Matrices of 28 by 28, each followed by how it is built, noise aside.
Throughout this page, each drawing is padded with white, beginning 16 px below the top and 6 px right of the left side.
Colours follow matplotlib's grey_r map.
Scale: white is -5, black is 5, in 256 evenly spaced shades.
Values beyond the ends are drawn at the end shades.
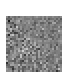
lower triangular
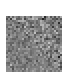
upper triangular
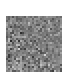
lower triangular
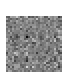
low rank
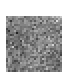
smooth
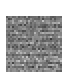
blocks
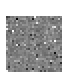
sparse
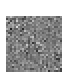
block diagonal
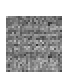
blocks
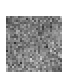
smooth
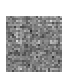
blocks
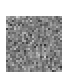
block diagonal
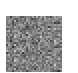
repeating rows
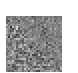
lower triangular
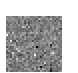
sparse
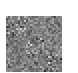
block diagonal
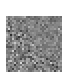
lower triangular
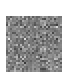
low rank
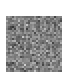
blocks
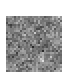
smooth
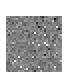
sparse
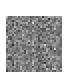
repeating rows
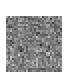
blocks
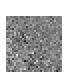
lower triangular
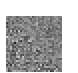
lower triangular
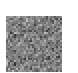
repeating rows
